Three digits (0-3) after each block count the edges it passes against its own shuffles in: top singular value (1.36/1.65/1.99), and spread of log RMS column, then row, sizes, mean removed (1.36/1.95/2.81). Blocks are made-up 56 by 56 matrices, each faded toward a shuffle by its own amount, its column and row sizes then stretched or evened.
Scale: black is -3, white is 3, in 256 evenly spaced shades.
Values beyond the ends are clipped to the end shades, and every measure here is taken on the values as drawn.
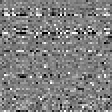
3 0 3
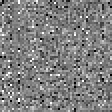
0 2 0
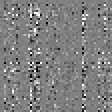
2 3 2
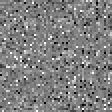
1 1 0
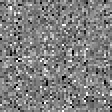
2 2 0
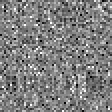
2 0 0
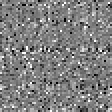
2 0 1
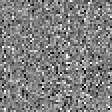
1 2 0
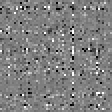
2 2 2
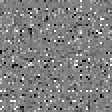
0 1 2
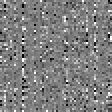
2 3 0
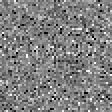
1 0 1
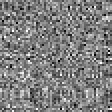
3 0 1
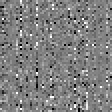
1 3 1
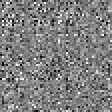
0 2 2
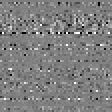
1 0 3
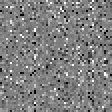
1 2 0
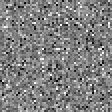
0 1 1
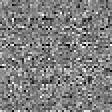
3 1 2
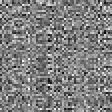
3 2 1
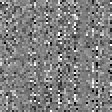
0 3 0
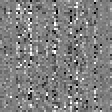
1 3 0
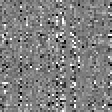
1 3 1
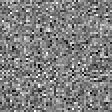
2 1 0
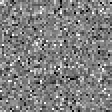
1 1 0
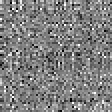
3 1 1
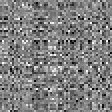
3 0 2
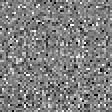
2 0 1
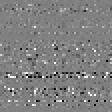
1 0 3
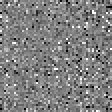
0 2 1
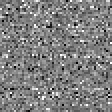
1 0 2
